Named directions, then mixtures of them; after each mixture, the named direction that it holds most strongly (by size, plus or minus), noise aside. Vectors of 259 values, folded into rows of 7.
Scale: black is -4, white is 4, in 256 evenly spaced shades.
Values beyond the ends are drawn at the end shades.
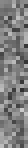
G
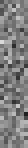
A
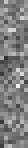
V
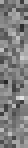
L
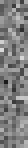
L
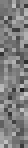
G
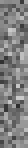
L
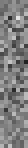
G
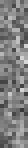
G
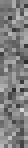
G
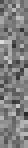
A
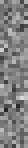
L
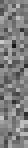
A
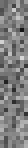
A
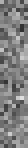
L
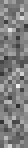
V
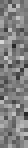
A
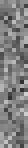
G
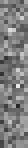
V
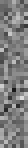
G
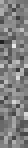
A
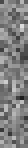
L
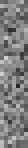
V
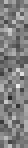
V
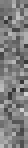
G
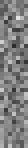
G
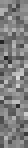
A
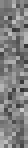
G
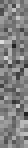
A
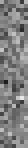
L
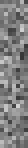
L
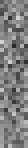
A
